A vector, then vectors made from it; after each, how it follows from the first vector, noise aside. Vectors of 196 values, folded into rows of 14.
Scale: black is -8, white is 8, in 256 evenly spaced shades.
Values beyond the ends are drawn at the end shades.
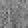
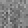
copied.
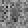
wrapped around, scaled up.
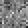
wrapped around, scaled up.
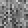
scaled up.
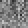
reversed, scaled up.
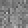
negated.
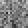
scaled up.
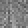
negated.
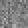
negated.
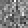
wrapped around, negated, scaled up.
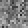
reversed, scaled up.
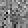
scaled up.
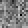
reversed, scaled up.
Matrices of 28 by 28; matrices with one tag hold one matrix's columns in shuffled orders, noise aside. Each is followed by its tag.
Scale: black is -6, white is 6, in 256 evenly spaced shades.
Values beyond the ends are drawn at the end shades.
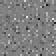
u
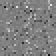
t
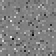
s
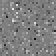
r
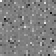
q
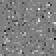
r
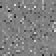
t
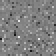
s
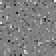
q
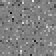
q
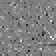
s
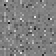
u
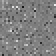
t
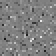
s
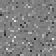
s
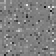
t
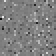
u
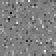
q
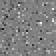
r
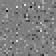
t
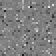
t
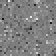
u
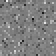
q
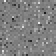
q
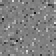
q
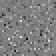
s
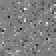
r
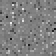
r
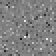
s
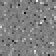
q
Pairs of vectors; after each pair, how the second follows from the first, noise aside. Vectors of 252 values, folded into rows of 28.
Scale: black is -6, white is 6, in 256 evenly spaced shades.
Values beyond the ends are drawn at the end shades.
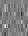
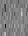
negated, partly zeroed.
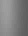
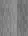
wrapped around, negated, shrunk.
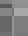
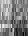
wrapped around, negated, scaled up.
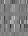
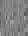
wrapped around, negated, shrunk.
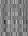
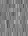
reversed, partly zeroed.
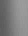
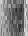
wrapped around, negated, scaled up.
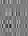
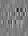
reversed, partly zeroed.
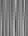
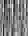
reversed, negated, scaled up.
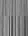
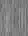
wrapped around, negated, shrunk.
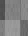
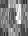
wrapped around, negated, scaled up.
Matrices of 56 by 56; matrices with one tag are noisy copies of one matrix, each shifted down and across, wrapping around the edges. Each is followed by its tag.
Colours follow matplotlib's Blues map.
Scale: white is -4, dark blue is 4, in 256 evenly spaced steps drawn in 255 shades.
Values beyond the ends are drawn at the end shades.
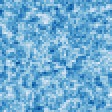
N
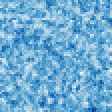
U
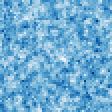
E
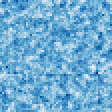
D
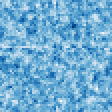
U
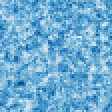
N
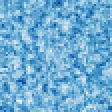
N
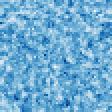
U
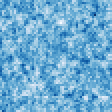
E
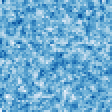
U
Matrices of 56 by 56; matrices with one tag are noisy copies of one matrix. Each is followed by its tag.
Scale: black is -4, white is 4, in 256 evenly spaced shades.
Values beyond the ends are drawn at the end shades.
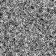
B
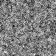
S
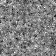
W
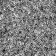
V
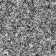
S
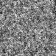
V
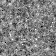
W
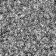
V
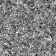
S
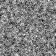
B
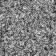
V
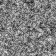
S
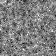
W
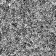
W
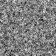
B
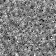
B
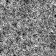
W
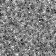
B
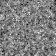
V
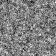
S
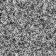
B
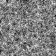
W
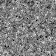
S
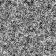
S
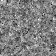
W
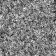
V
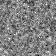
S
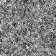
W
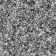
S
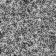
W
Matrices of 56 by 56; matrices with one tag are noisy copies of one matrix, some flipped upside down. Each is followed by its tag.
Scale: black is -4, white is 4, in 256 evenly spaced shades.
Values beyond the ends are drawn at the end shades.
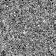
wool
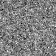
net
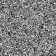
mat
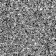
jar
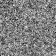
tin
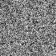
tin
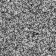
tin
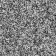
jar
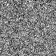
mat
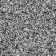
tin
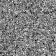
tin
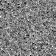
net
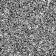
mat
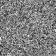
net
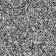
net
